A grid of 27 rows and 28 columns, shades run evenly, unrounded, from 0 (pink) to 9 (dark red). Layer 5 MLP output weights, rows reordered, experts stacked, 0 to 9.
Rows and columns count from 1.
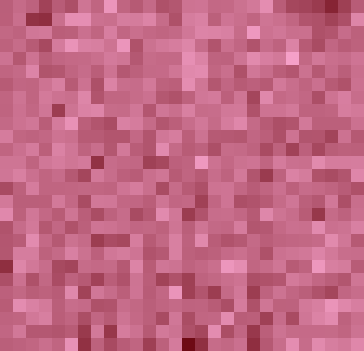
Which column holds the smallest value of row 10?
6
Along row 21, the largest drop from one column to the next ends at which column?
2
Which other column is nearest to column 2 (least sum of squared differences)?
19
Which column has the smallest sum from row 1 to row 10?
15
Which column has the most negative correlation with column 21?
24
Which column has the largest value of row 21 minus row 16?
1
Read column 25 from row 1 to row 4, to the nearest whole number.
6 5 5 5
